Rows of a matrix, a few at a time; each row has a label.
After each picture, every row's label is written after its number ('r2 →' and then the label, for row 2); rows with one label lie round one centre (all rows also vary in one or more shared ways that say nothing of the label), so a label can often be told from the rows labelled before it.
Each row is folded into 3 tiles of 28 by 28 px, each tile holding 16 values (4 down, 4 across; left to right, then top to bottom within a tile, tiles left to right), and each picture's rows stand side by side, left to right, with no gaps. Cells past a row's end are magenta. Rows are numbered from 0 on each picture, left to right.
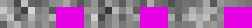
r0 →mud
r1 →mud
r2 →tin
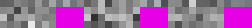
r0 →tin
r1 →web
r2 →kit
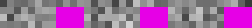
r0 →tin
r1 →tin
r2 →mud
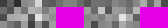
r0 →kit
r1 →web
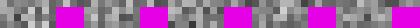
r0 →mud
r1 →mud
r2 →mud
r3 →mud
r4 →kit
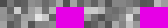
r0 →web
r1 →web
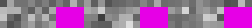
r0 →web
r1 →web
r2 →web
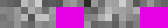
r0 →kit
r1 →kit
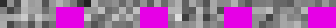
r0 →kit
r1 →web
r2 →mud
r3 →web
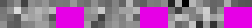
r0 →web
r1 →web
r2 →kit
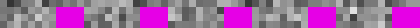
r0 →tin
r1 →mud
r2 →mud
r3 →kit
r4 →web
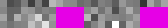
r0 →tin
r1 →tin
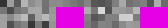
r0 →kit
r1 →web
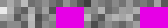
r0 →mud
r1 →web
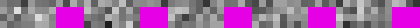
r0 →web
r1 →mud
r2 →web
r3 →kit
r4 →kit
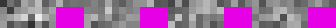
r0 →kit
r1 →kit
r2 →kit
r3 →kit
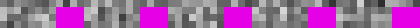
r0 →web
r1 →mud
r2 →mud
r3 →mud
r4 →kit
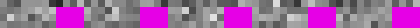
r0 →kit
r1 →mud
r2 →web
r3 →kit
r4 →tin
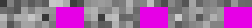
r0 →tin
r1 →mud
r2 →kit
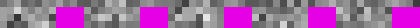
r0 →web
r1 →kit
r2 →kit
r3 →tin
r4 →mud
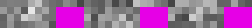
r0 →mud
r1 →tin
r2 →mud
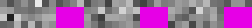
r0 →tin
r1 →web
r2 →mud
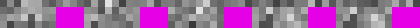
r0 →kit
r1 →kit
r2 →mud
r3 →web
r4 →web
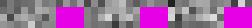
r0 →tin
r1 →kit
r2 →web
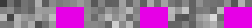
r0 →tin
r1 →tin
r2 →web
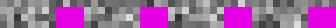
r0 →mud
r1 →web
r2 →web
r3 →web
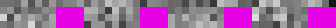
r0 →tin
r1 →mud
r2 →tin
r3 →mud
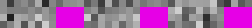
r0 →tin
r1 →tin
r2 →mud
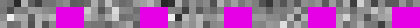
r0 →kit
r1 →mud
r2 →tin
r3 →tin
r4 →kit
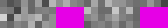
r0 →tin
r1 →mud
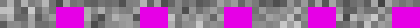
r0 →mud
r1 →web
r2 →tin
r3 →tin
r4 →tin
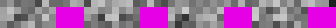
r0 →web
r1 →mud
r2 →web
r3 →mud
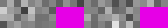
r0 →mud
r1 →tin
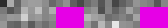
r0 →kit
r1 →tin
